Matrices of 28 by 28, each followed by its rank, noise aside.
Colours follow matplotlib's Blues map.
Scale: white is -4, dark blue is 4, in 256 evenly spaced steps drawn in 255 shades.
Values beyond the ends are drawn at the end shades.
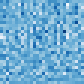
six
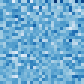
five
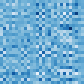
three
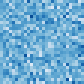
six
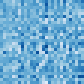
four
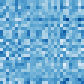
three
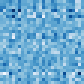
three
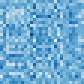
four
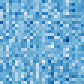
five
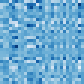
three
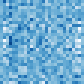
four
